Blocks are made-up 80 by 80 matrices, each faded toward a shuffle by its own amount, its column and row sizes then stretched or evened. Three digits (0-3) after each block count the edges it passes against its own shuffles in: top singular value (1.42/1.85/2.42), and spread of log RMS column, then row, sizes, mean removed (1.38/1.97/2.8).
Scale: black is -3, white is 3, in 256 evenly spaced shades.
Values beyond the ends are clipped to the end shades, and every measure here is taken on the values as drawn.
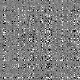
1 3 3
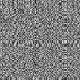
3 2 1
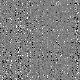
0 3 1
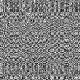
3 0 2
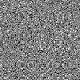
2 0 0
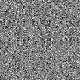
2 1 0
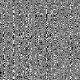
2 3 1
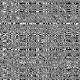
3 2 3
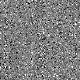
0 2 1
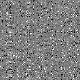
2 2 1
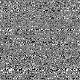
0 1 3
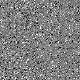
1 2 1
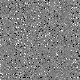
0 2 1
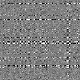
3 2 3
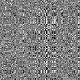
3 3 1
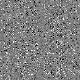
0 2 1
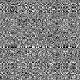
3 0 3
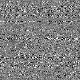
1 0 3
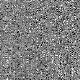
1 2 0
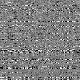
3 0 3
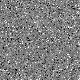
0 0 1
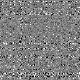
1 2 3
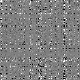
1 3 3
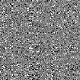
2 2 2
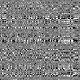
3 1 3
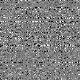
1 2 3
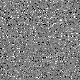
0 0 2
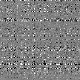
2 2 3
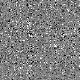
1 2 2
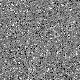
0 0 1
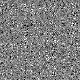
1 2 1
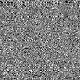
2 0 2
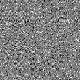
2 0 0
